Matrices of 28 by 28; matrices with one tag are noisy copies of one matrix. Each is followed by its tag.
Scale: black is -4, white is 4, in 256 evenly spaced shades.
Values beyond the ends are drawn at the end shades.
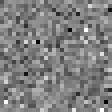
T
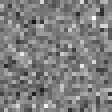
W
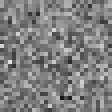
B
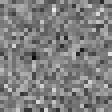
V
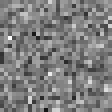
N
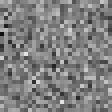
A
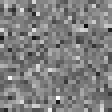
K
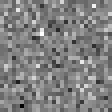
K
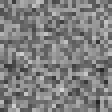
W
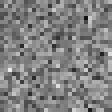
V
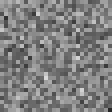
K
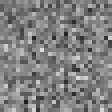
V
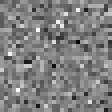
V
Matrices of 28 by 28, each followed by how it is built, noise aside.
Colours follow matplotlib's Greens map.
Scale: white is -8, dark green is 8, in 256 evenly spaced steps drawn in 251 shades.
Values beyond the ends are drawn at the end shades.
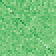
diagonal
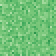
repeating rows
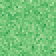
noise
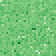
sparse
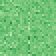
uneven columns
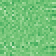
low rank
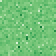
sparse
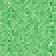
uneven columns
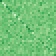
diagonal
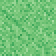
Toeplitz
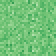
repeating rows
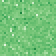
sparse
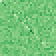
diagonal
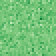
uneven columns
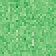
uneven columns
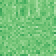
low rank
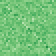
diagonal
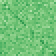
diagonal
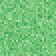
noise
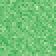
Toeplitz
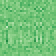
low rank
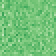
low rank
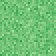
repeating rows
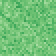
Toeplitz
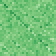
diagonal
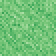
Toeplitz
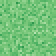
repeating rows
